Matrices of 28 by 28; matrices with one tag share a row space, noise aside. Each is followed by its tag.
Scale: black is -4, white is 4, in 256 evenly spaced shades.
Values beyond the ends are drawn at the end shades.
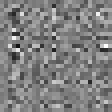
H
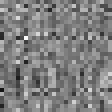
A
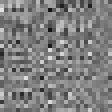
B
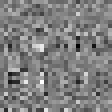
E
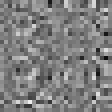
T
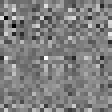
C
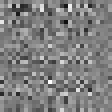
B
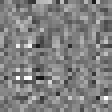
T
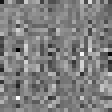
A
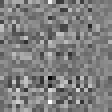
B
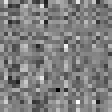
E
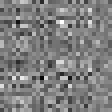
B
